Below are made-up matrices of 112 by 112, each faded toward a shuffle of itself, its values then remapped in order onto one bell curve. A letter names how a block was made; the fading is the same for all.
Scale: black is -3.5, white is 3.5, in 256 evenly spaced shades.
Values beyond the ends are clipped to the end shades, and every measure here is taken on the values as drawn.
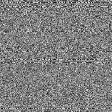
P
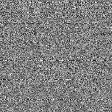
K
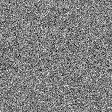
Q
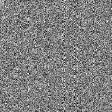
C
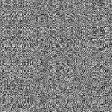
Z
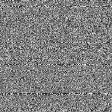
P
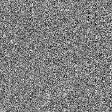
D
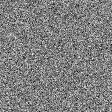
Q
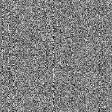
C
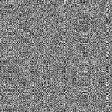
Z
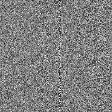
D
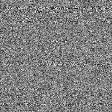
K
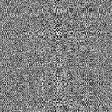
Z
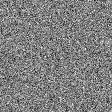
Q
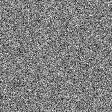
Q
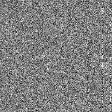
D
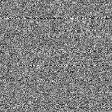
P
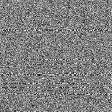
P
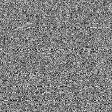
K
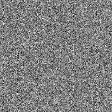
D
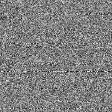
K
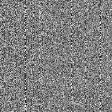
C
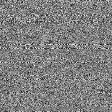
K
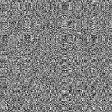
Z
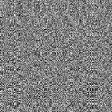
Z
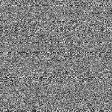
P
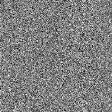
D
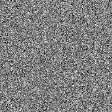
D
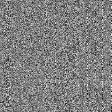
C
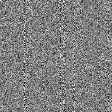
C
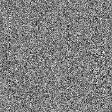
D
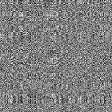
Z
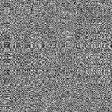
Z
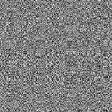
Z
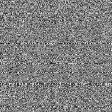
P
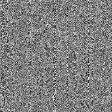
C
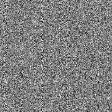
D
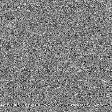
K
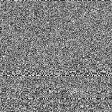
P
